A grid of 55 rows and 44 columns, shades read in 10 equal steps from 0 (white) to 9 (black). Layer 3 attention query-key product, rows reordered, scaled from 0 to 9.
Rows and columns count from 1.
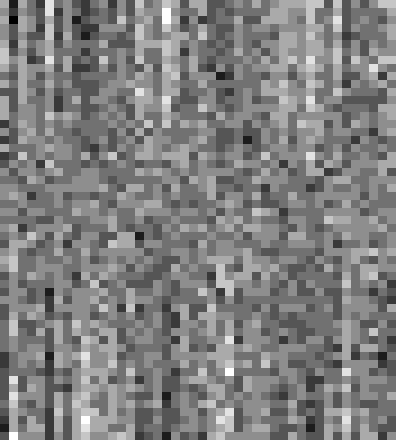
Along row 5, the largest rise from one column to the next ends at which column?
7
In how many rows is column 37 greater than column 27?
17
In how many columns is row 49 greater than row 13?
15
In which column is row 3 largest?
2
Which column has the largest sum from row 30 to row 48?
6
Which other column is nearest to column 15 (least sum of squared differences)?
24
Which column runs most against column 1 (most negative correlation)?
10
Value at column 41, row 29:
4
